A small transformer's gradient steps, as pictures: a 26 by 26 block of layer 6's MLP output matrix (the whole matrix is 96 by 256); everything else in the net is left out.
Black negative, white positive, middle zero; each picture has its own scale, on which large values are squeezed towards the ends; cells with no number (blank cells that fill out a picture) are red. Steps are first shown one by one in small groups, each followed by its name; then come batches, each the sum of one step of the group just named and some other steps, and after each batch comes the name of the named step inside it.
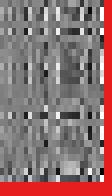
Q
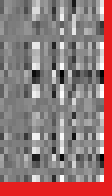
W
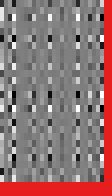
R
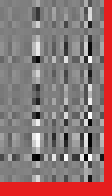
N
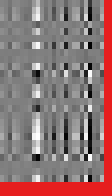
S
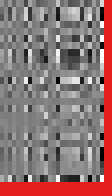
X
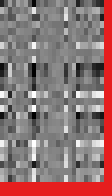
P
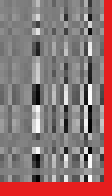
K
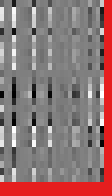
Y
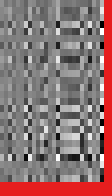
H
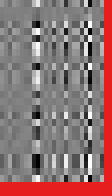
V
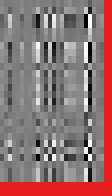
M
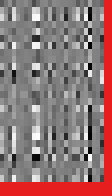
S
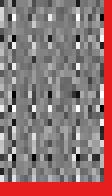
R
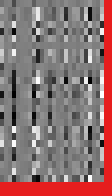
Y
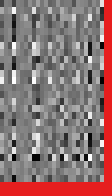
N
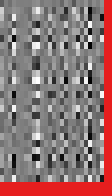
R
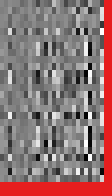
Q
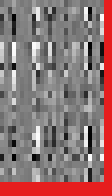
S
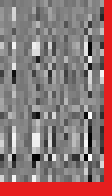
N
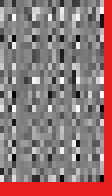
R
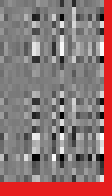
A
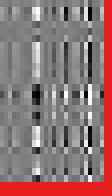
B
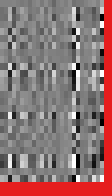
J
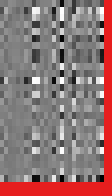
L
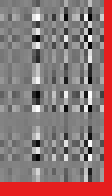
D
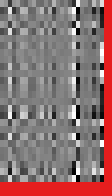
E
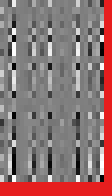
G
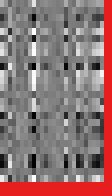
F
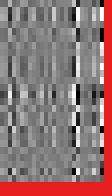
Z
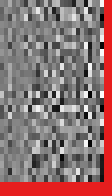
E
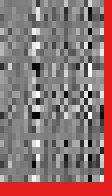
F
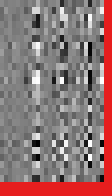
L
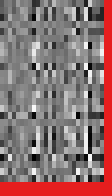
E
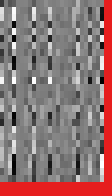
G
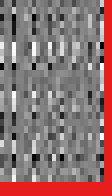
A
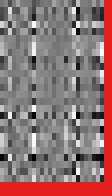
E
